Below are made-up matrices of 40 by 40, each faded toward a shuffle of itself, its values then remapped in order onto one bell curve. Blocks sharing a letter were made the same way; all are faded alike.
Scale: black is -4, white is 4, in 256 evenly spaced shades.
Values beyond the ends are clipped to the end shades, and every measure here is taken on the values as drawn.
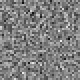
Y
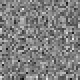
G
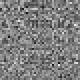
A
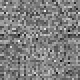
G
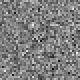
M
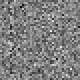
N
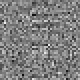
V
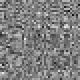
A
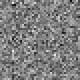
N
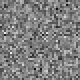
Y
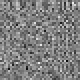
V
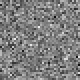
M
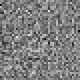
A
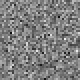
M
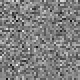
Y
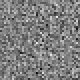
N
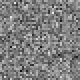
N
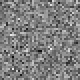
M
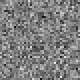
A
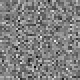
G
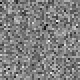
M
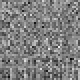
V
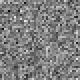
M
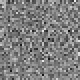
A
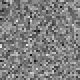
M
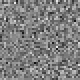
G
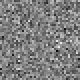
M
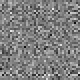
V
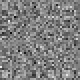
A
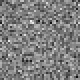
A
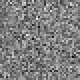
M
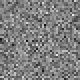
G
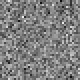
N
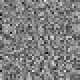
A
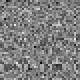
A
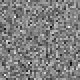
M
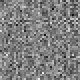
G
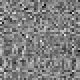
A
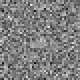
Y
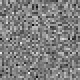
V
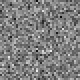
M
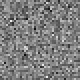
Y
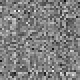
A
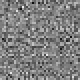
A
